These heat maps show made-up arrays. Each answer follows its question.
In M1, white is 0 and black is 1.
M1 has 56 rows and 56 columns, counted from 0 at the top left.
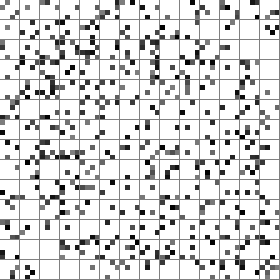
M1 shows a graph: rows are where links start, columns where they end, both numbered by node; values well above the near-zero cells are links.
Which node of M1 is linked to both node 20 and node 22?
node 16
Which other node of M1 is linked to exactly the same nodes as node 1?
node 9
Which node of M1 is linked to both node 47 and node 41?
node 2
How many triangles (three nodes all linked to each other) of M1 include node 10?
8
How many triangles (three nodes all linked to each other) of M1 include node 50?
1
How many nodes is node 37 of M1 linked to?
9
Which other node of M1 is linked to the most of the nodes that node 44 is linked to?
node 23
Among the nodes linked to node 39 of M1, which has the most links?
node 11
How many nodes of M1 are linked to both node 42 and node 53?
4
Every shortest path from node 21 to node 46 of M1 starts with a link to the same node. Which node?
node 30
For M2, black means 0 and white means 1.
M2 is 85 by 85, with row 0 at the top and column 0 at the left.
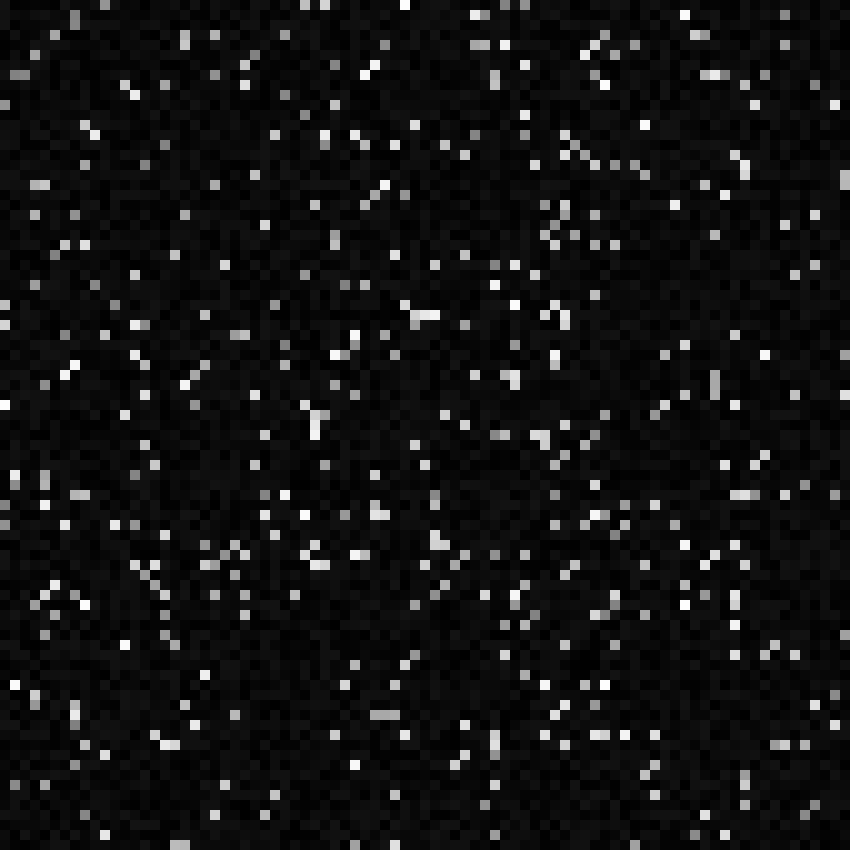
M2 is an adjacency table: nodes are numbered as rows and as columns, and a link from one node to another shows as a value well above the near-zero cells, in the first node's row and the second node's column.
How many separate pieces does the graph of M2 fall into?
2
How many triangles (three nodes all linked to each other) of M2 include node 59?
5
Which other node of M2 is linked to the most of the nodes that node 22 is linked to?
node 49
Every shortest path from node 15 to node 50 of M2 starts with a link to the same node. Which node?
node 73
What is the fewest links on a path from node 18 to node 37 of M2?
3
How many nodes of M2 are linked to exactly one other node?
2
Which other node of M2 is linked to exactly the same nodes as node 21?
node 70
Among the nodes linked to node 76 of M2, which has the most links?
node 7
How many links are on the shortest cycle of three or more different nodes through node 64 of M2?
4
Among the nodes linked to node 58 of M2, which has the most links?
node 52
